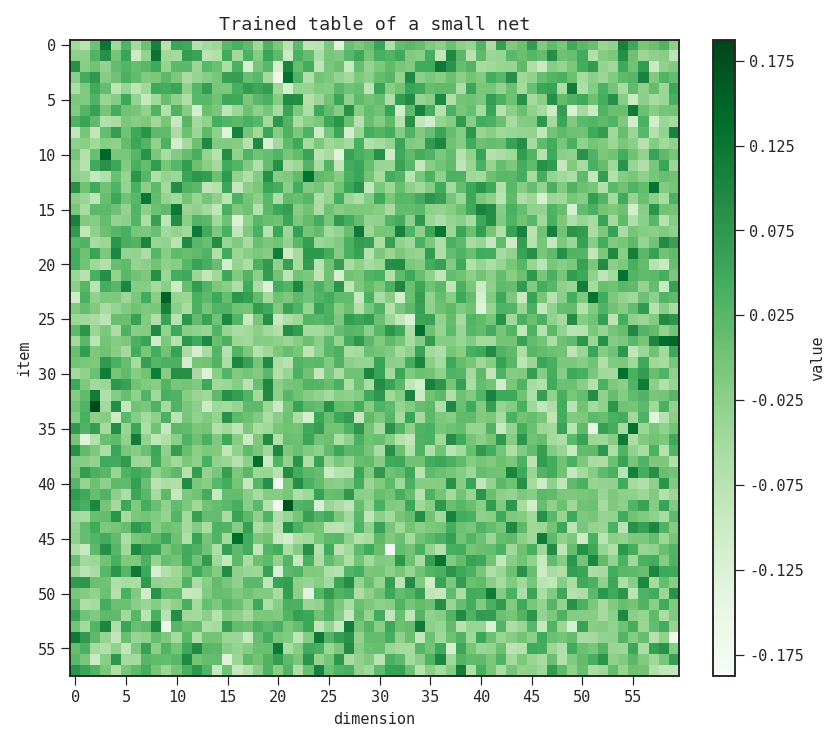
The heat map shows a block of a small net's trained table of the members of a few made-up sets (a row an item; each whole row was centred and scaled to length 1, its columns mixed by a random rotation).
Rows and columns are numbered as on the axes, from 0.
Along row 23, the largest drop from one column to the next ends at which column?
10
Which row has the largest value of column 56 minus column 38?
3
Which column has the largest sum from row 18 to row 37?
54
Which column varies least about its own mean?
25
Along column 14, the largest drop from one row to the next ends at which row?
19
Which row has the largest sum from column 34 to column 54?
17
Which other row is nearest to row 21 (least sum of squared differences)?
0
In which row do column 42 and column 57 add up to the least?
34
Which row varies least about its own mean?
51
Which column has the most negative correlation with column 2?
13
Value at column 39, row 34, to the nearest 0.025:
0.025
